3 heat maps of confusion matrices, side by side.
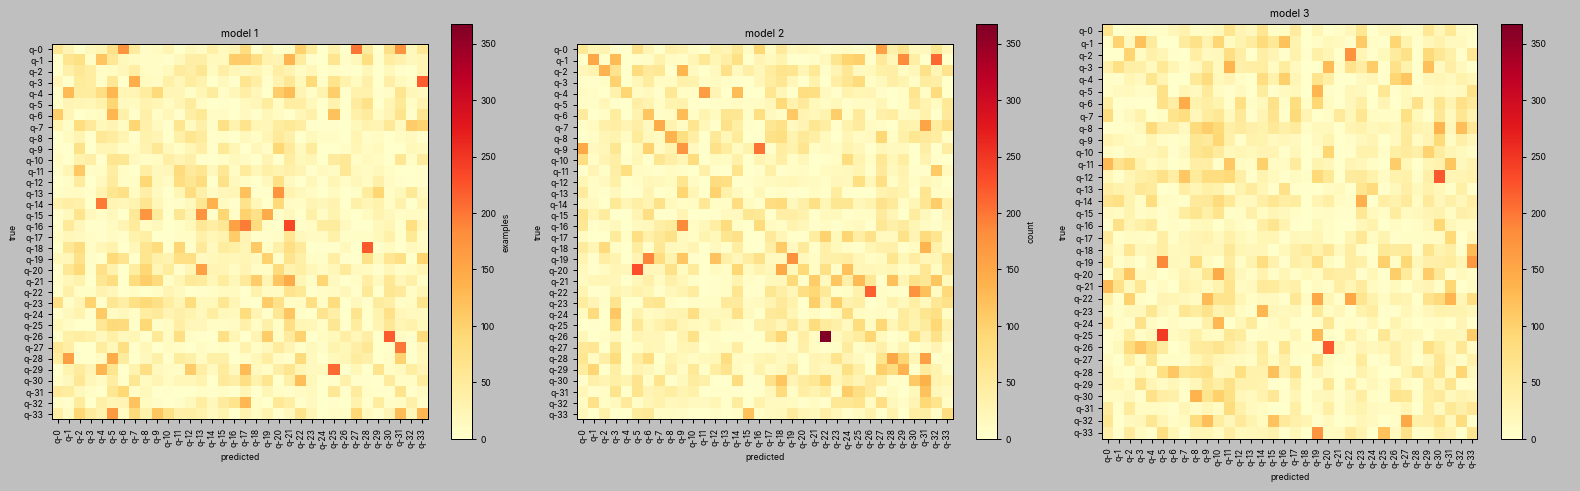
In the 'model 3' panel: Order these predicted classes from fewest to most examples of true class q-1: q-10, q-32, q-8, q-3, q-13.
q-32, q-13, q-8, q-10, q-3
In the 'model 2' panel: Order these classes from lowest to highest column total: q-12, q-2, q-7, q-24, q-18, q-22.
q-2, q-12, q-7, q-22, q-24, q-18
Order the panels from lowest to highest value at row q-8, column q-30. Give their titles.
model 1, model 2, model 3
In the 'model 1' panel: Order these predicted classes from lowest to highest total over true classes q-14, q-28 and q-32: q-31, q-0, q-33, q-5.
q-33, q-0, q-31, q-5
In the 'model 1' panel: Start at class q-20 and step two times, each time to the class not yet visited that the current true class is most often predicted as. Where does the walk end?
q-17
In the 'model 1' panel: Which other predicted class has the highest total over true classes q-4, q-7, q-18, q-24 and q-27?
q-21
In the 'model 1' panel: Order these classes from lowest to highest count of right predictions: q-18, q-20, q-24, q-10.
q-10, q-24, q-20, q-18
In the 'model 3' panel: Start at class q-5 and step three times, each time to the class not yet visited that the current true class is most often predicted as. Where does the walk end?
q-25
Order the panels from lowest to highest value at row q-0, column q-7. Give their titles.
model 2, model 3, model 1
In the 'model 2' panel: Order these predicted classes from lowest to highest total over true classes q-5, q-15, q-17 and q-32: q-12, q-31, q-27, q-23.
q-12, q-23, q-27, q-31
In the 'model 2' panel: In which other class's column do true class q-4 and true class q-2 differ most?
q-11
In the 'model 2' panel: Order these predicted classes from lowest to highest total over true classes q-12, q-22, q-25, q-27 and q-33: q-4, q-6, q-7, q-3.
q-4, q-7, q-6, q-3
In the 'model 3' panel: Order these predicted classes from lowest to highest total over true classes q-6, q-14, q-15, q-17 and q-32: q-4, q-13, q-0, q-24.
q-24, q-13, q-4, q-0
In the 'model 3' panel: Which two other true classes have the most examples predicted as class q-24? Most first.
q-3, q-13
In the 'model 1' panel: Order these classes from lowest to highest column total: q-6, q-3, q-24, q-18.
q-24, q-3, q-18, q-6
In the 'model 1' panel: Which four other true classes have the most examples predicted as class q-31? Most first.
q-27, q-0, q-33, q-28
